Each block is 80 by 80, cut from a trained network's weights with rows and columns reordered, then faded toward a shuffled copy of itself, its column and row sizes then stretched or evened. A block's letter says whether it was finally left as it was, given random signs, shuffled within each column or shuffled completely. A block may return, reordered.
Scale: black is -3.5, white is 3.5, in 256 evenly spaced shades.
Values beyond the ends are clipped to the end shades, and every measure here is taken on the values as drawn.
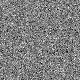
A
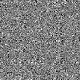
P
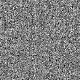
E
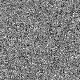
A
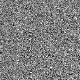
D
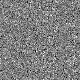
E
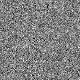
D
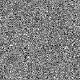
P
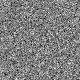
A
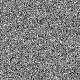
A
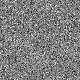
A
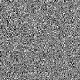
P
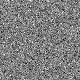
A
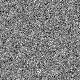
A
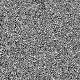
E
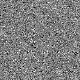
D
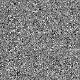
D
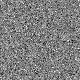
A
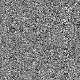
P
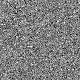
A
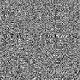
P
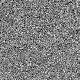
A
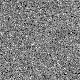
A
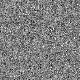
E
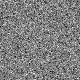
A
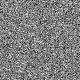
A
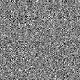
P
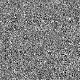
D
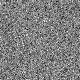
A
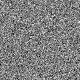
A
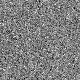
A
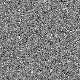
E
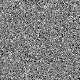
D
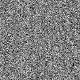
E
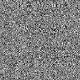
P
